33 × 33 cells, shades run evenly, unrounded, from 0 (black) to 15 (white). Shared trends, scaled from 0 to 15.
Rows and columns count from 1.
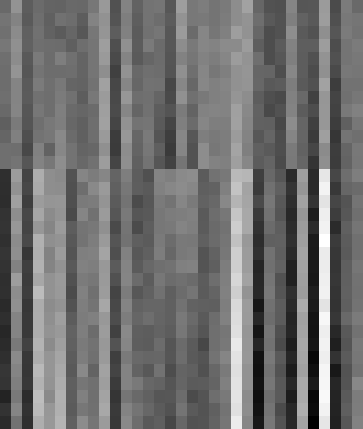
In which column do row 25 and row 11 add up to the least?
29
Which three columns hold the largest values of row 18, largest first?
30, 22, 23
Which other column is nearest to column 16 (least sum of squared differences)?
26
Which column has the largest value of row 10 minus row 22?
27
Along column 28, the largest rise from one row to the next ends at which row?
14
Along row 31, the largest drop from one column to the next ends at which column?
31
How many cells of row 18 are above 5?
25
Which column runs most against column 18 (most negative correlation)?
13
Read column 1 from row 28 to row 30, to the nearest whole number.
3 3 3
